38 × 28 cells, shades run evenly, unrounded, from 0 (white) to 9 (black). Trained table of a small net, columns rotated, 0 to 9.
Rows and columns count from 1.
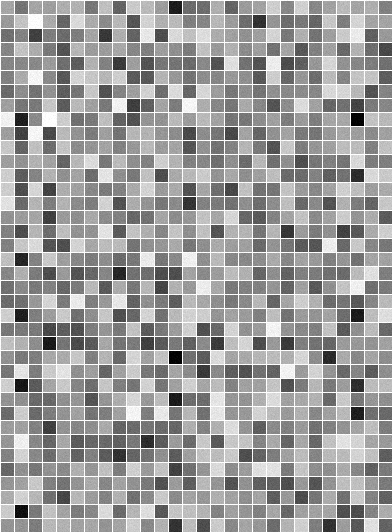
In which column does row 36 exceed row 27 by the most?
5
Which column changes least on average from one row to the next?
23
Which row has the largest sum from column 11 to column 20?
27
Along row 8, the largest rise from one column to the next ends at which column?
10
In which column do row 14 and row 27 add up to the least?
21
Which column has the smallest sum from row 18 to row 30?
20
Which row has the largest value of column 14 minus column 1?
15
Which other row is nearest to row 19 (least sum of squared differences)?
28
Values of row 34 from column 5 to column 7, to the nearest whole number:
4 3 4
